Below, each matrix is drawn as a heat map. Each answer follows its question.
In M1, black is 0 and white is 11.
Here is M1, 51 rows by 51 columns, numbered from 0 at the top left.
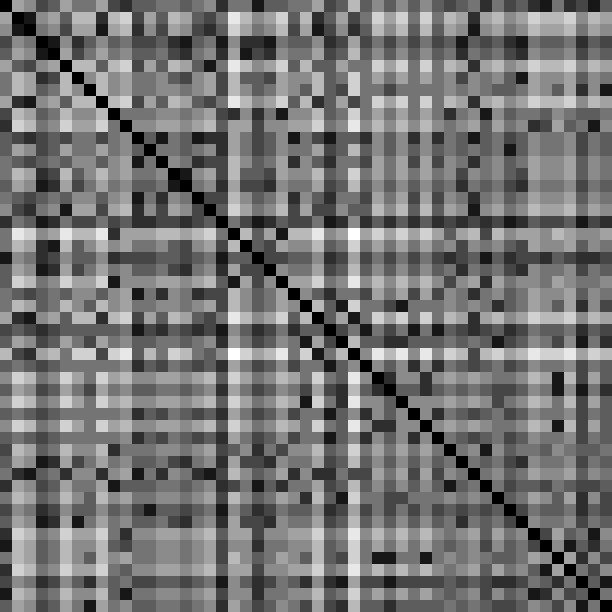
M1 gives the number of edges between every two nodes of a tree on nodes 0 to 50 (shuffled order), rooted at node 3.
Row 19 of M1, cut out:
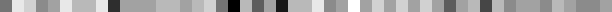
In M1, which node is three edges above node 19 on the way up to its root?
40
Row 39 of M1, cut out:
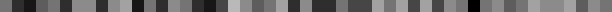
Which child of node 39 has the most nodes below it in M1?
2
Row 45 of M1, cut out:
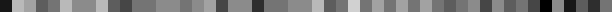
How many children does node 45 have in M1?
1
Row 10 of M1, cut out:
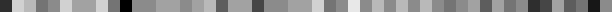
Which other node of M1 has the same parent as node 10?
44
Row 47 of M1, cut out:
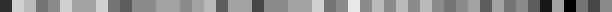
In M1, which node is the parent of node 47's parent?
0
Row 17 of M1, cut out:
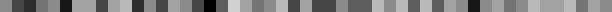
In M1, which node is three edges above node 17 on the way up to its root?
27
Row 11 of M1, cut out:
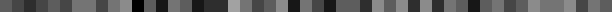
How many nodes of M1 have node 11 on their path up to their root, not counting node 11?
11
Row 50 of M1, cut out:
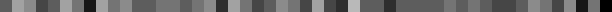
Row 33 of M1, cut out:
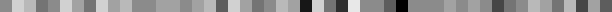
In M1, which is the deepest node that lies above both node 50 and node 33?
48
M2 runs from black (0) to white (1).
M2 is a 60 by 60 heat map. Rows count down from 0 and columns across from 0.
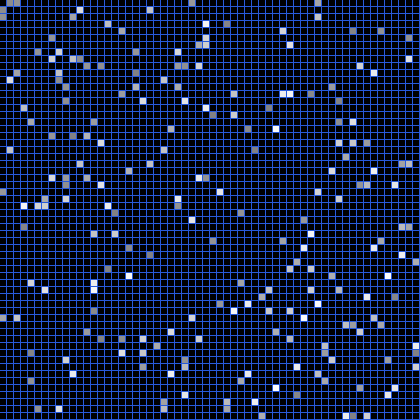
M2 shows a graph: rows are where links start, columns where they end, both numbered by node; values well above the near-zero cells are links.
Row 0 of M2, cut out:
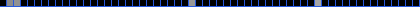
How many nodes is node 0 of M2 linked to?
4
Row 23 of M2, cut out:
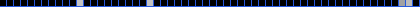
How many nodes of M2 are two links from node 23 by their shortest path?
5
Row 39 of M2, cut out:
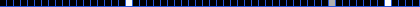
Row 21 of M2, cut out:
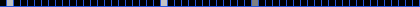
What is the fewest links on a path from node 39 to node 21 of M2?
7
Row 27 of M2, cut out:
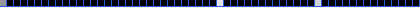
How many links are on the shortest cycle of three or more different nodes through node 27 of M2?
3
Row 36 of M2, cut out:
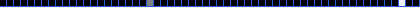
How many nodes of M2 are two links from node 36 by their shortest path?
3
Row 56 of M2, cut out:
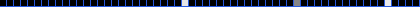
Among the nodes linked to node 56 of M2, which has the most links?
node 26
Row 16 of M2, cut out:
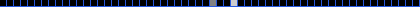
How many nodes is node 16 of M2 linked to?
2
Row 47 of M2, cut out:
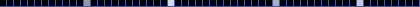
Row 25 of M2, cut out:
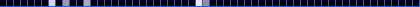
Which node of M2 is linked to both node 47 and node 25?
node 12
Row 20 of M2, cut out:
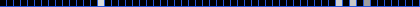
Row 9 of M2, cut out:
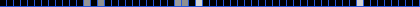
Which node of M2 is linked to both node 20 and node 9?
node 14
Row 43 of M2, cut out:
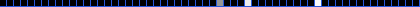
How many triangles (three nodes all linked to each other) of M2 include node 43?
0
